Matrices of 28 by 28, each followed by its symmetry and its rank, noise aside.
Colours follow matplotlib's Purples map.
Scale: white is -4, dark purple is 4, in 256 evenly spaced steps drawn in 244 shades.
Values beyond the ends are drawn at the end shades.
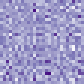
antisymmetric, rank four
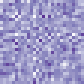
symmetric, rank six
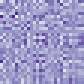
no symmetry, rank four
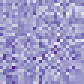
antisymmetric, rank six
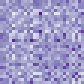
symmetric, rank four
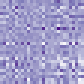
no symmetry, rank four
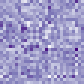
antisymmetric, rank six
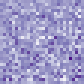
no symmetry, rank six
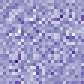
symmetric, rank six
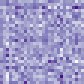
antisymmetric, rank four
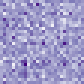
no symmetry, rank six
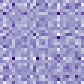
symmetric, rank three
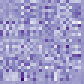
antisymmetric, rank four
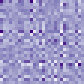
no symmetry, rank three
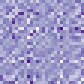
symmetric, rank four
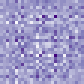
no symmetry, rank four
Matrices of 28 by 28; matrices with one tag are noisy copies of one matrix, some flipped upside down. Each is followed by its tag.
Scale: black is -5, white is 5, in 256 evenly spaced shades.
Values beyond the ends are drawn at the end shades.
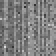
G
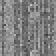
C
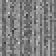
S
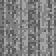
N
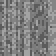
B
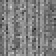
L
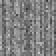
S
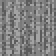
S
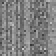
B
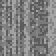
B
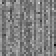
S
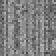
L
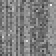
B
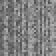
G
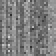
B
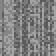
C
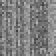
B
